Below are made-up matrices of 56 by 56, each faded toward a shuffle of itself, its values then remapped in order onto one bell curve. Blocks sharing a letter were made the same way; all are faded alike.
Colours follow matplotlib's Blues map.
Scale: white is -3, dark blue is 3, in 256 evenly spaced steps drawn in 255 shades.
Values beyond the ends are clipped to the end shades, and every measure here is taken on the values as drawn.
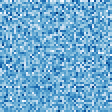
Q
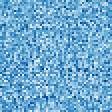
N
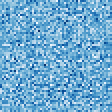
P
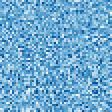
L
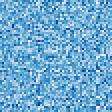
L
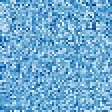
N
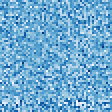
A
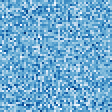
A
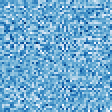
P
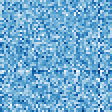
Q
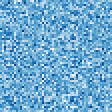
Q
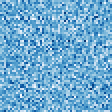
L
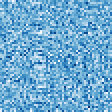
L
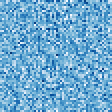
L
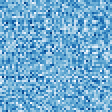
P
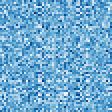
Q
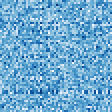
Q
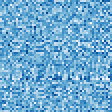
P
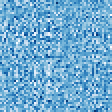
Q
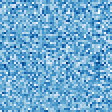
L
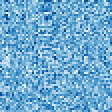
L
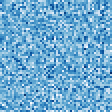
L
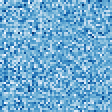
A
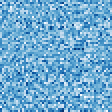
L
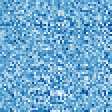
Q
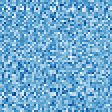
P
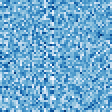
Q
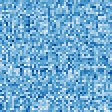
N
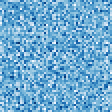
L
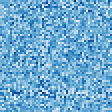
A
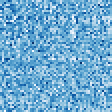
N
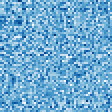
P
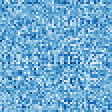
Q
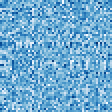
Q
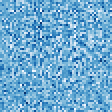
Q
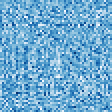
P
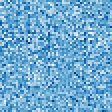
A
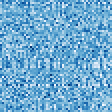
P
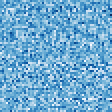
N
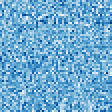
N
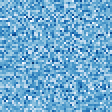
N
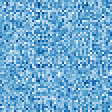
L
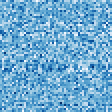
N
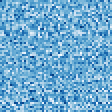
P
